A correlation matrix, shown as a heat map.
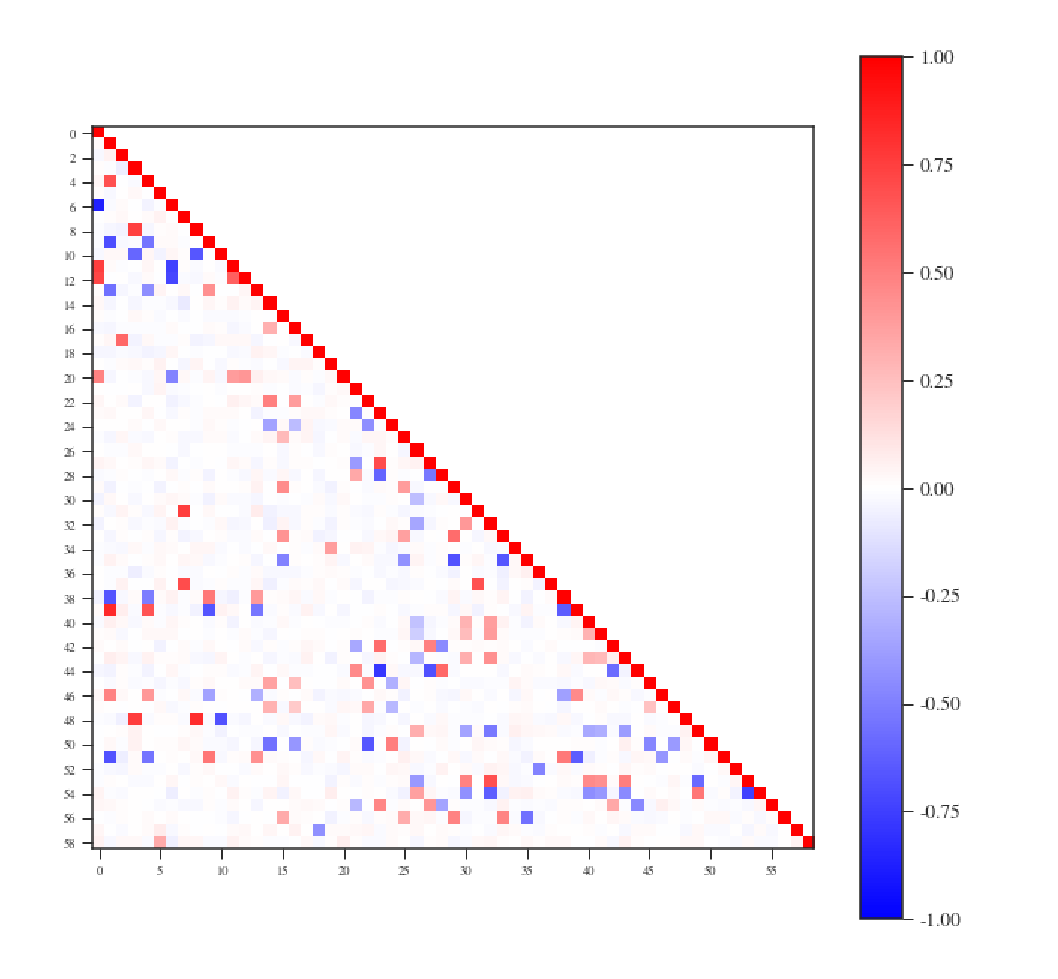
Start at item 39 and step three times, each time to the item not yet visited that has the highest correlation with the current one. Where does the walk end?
46
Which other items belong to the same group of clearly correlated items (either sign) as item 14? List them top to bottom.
16, 22, 24, 45, 47, 50
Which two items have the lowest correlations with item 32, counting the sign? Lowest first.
54, 49
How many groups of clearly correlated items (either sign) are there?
13
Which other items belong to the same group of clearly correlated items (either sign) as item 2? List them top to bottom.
17
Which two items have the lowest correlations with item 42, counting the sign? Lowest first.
44, 28
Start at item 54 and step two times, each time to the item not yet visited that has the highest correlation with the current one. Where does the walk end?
26
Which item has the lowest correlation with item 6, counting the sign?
0
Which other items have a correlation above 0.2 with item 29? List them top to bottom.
15, 25, 33, 56
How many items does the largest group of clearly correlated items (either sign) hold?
9
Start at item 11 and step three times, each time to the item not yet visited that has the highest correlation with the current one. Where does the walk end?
20
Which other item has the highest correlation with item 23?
27
